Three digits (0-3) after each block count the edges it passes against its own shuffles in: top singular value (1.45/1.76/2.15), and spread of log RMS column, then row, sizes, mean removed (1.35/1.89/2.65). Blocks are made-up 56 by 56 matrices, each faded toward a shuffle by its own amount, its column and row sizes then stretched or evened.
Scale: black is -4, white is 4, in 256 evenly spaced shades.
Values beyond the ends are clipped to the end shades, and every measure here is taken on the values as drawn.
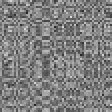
3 0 1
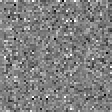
0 1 1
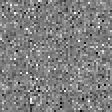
1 1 0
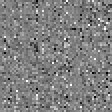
0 2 0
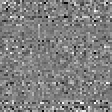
0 1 3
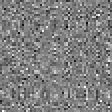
3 2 0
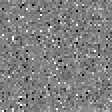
0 1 0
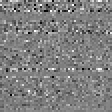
0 1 3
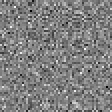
3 0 0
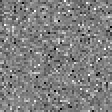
1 0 0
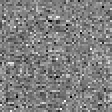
2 0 1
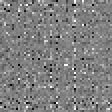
2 2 2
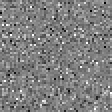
1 0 0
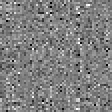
2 2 1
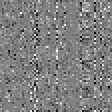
3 3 0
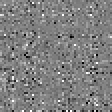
0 2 2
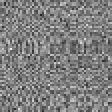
3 1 1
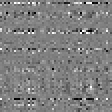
3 2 3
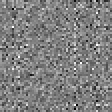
2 2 1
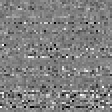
2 0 3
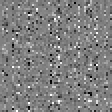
0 3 0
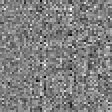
2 2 0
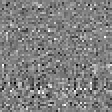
2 1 2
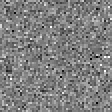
1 0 0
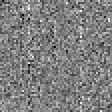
0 2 0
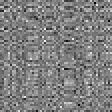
3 0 2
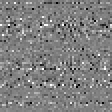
2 0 3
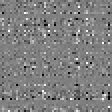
1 2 3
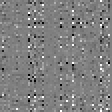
2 3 2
